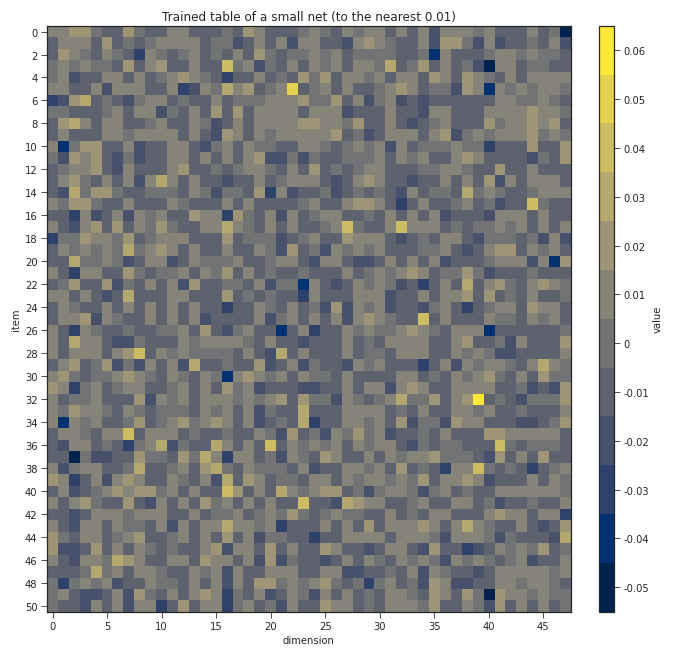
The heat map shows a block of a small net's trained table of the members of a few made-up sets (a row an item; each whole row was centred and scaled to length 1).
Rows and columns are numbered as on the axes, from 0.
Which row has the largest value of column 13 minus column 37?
29
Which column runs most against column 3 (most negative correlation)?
45
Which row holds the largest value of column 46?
8
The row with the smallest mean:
26
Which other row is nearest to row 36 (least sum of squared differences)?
6
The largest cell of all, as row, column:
32, 39
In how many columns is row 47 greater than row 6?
18
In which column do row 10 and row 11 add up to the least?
1
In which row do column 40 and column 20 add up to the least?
49
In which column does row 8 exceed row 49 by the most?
40
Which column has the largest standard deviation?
16
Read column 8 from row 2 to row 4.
-0.03 -0.01 0.01
